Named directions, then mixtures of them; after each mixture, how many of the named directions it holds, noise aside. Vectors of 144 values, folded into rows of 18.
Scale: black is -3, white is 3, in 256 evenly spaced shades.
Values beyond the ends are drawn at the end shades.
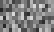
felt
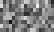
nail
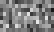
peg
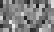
two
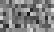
one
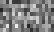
two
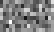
two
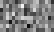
three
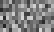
one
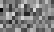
two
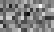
three
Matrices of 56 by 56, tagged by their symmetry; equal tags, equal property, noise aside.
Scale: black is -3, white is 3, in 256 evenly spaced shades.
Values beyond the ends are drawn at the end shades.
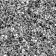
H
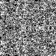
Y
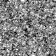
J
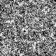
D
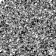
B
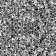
Y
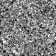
D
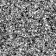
J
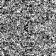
Y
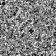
B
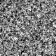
B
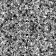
Y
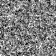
D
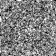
B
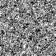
B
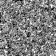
B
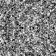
Y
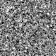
B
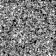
D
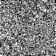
H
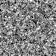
D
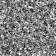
D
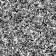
B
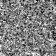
H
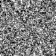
J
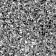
H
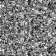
Y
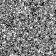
H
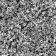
B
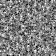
Y
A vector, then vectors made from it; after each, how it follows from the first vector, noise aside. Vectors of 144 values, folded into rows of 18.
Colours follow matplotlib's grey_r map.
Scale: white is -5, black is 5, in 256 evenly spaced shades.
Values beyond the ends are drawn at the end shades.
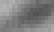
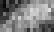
negated, scaled up.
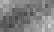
reversed.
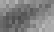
reversed.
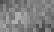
reversed, negated, partly zeroed.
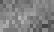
reversed, negated, partly zeroed.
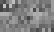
sign-scrambled.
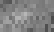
reversed, negated, partly zeroed.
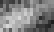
reversed, negated, scaled up.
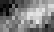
negated, scaled up.
